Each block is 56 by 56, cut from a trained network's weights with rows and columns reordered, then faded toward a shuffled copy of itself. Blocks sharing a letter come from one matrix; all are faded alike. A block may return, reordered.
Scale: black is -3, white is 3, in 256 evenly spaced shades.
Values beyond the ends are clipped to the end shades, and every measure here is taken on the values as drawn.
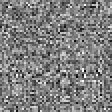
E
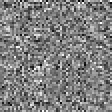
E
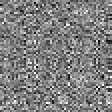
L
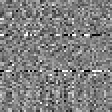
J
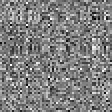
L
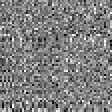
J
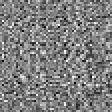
E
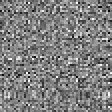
E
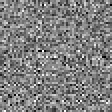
E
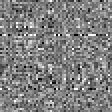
J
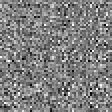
J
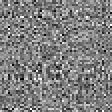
E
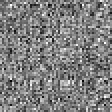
E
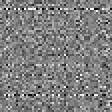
J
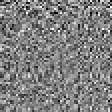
E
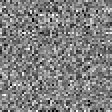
E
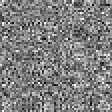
E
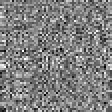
E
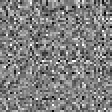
J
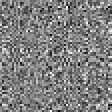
L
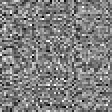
L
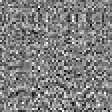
E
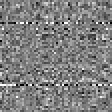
J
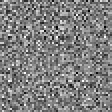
E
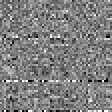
J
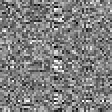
L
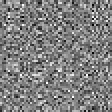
L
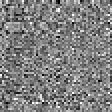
E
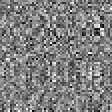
L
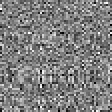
L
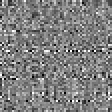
J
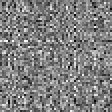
L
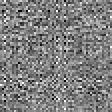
L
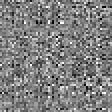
J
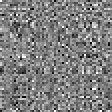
J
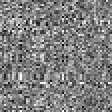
L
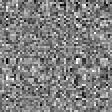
L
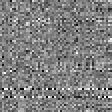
J
